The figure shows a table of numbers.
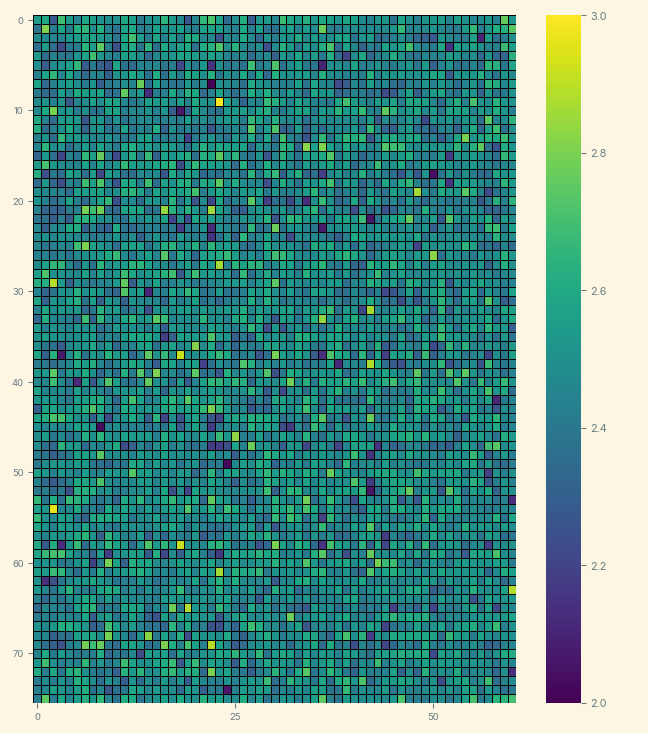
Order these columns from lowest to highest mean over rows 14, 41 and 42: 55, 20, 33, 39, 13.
33, 39, 20, 13, 55
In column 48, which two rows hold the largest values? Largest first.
19, 39
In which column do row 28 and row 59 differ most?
16
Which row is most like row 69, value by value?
21
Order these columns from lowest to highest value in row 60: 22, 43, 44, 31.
31, 22, 44, 43
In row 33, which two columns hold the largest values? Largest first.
36, 15
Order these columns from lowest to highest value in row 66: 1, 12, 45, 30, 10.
10, 1, 30, 12, 45
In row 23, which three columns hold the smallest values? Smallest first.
36, 22, 18
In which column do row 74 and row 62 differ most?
24
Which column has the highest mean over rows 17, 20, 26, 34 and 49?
27
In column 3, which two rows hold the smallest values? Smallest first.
37, 58
